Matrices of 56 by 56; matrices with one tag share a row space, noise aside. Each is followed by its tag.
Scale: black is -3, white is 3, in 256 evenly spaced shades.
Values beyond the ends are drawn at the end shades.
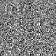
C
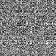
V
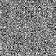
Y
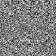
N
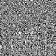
Y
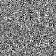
C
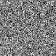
C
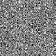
Y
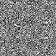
N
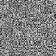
Y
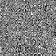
Y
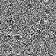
C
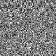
C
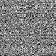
V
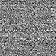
V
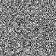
N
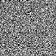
N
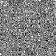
Y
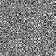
Y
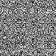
V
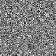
C
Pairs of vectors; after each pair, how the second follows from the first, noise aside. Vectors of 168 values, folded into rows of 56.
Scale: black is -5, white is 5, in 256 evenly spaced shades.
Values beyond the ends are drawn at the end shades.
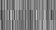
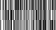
negated, scaled up.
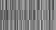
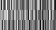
negated, scaled up.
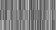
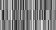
wrapped around, scaled up.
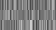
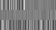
reversed, partly zeroed.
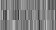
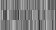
copied.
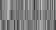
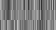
negated.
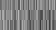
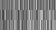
negated.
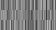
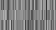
copied.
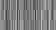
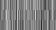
negated.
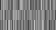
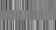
reversed, partly zeroed.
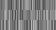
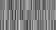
copied.
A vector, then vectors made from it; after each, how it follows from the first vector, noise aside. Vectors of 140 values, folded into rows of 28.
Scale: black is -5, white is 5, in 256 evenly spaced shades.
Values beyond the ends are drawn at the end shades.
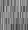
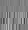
reversed, partly zeroed.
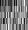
reversed, scaled up.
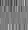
reversed, partly zeroed.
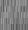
shrunk.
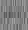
wrapped around, shrunk.
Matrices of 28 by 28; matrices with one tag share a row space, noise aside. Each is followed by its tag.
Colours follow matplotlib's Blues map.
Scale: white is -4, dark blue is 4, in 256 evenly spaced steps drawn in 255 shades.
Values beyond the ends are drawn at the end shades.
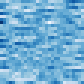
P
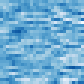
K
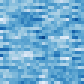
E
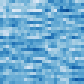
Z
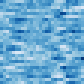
K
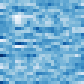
P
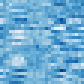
K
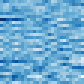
Z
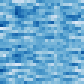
P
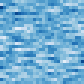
P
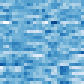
Z
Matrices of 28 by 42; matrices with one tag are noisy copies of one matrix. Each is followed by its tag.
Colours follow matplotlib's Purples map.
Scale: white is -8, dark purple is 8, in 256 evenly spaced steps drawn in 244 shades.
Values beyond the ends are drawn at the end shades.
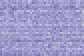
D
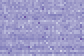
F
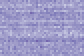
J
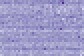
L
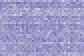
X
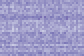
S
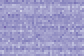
L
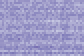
F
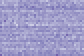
D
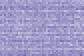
D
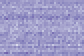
S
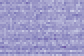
F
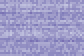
J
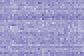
S
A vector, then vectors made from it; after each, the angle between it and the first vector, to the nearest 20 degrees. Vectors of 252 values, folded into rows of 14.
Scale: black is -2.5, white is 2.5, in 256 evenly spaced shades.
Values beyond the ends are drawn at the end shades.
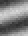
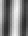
80 degrees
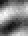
20 degrees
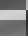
60 degrees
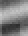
20 degrees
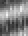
20 degrees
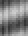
20 degrees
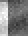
80 degrees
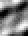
140 degrees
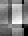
100 degrees
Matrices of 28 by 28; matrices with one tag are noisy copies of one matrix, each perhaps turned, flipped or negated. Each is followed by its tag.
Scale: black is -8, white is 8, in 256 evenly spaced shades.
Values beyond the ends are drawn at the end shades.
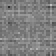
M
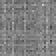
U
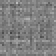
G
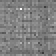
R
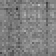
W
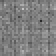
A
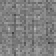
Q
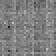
Q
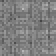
A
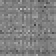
R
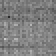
W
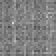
Q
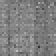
W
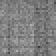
W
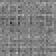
G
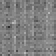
Q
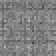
Q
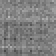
W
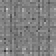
M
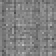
G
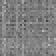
R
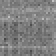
W
